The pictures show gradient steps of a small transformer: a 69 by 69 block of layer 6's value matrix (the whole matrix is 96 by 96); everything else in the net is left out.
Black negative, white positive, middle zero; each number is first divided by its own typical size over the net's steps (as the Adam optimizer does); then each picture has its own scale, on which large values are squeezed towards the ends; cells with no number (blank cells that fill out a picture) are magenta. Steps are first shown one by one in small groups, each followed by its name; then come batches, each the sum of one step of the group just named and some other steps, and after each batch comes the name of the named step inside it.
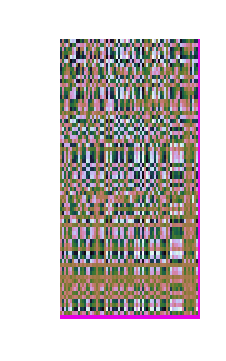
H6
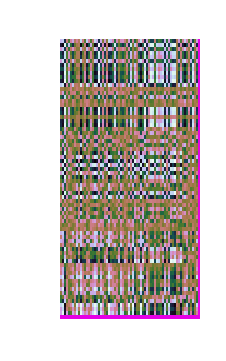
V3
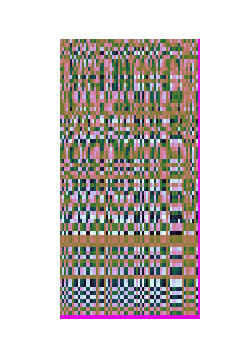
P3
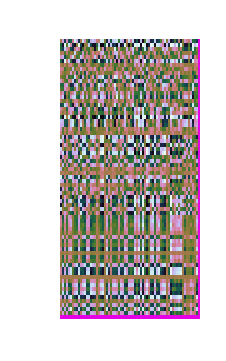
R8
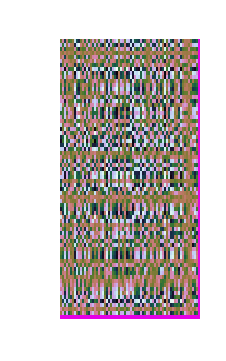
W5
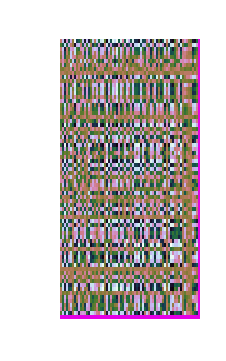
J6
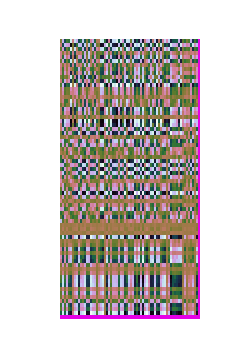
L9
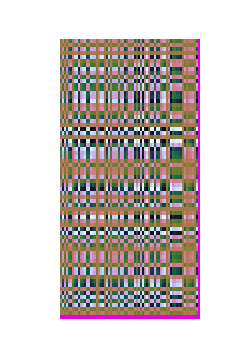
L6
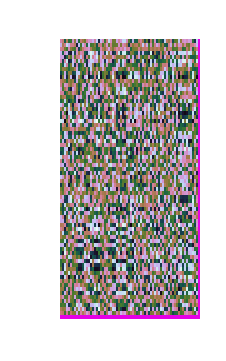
W5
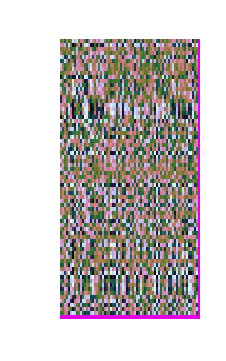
R8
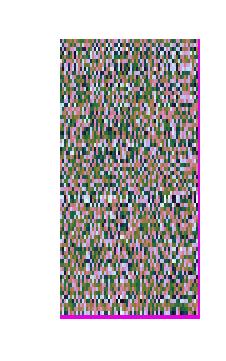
L9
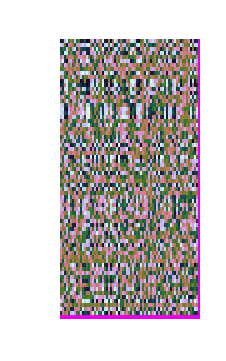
J6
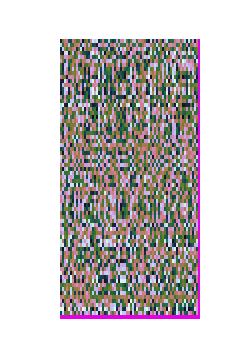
V3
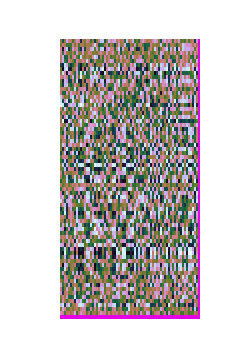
W5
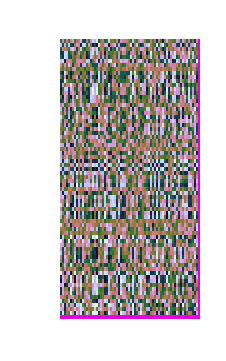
V3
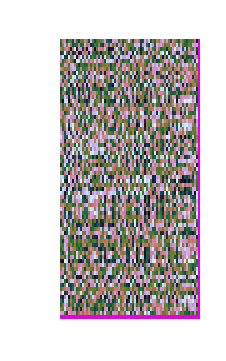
R8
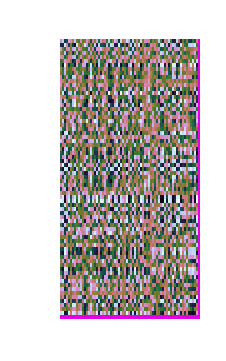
R8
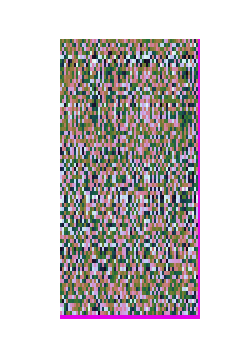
V3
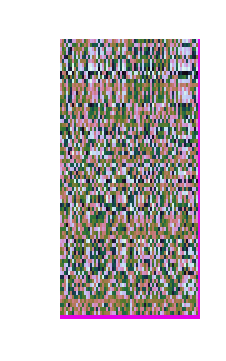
R8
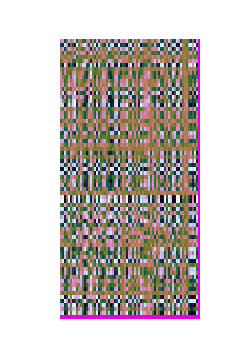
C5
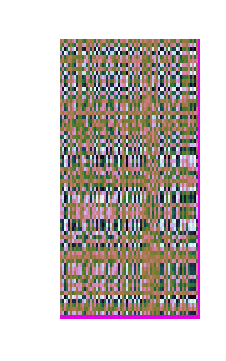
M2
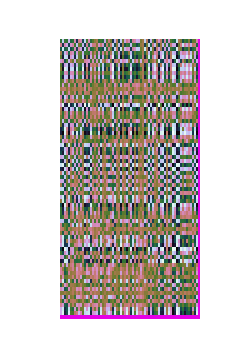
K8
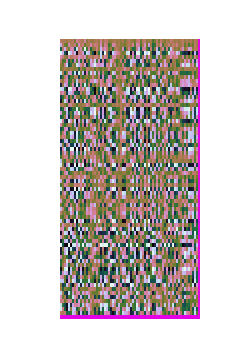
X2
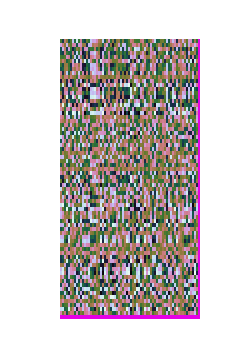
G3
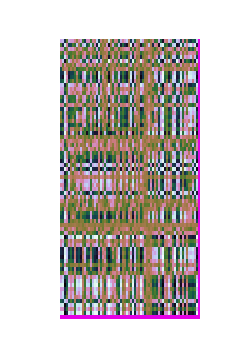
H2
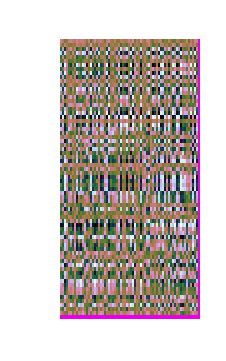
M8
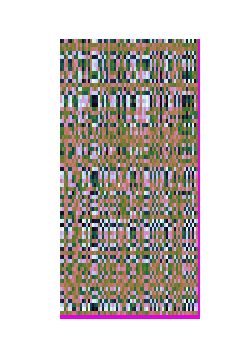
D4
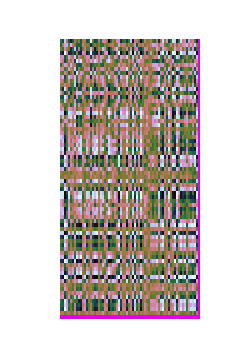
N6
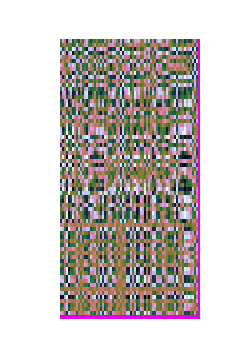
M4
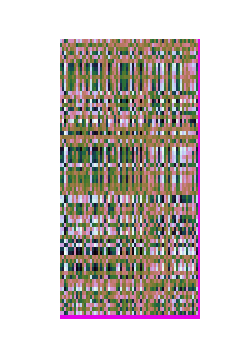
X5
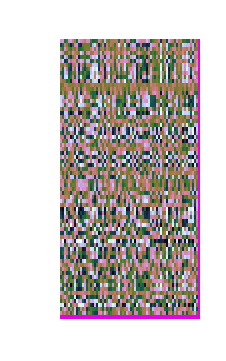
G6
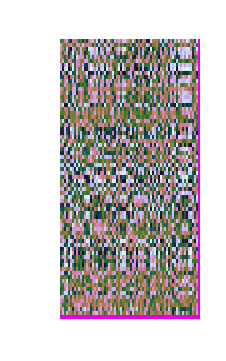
K8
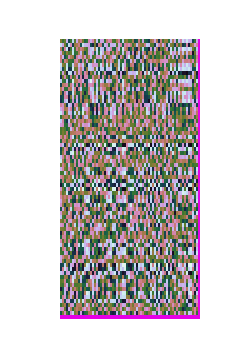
X2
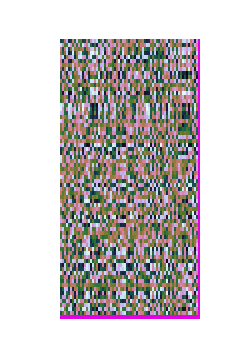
D4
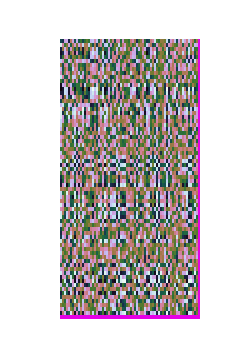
G3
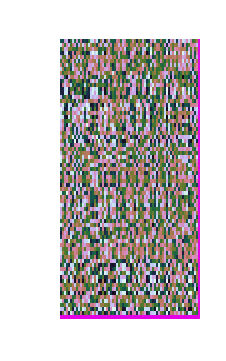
G3
